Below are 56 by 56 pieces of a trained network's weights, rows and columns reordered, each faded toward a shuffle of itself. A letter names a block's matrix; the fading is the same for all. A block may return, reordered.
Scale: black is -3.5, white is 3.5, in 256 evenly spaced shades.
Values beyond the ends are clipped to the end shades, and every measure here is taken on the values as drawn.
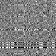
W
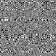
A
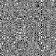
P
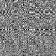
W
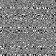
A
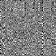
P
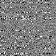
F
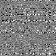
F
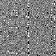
P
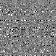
F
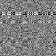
W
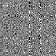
P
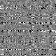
A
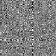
P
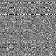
W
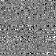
F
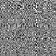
P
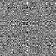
P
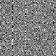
P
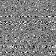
A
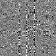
P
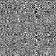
P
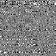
F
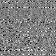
F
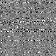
F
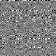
A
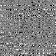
F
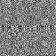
W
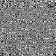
F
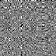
P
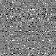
F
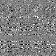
A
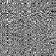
P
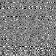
F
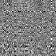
P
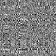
P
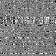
A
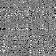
F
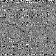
F
